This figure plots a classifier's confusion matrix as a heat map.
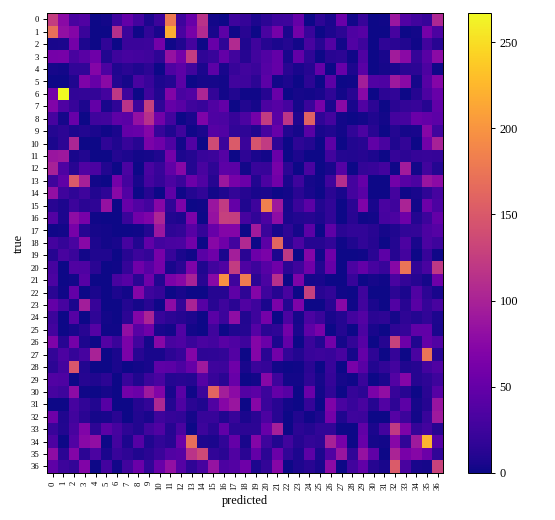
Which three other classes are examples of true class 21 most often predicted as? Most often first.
16, 18, 13
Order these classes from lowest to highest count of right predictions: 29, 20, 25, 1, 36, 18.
29, 20, 25, 1, 18, 36
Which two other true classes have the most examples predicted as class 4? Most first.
27, 34
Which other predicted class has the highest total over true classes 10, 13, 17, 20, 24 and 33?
2
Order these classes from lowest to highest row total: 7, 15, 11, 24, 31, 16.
11, 24, 31, 7, 16, 15
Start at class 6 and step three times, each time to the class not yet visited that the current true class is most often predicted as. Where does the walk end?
0
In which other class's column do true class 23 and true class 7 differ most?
9
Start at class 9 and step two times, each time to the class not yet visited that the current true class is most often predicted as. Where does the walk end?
14
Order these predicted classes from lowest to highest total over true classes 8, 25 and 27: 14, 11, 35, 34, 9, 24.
11, 14, 34, 9, 24, 35
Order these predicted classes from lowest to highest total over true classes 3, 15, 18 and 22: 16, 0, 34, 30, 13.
30, 34, 0, 13, 16
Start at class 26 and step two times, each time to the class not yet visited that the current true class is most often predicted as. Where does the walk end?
36
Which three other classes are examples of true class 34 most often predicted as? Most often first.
35, 13, 26
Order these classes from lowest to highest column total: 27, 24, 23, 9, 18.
23, 27, 18, 24, 9
